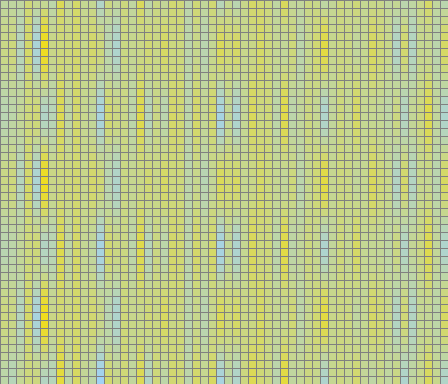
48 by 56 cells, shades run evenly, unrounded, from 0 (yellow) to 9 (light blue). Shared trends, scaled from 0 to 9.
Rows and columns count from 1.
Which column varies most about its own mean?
6
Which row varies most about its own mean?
48
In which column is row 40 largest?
5
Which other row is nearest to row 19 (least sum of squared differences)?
27
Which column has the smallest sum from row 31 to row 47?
8
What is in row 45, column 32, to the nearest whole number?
3
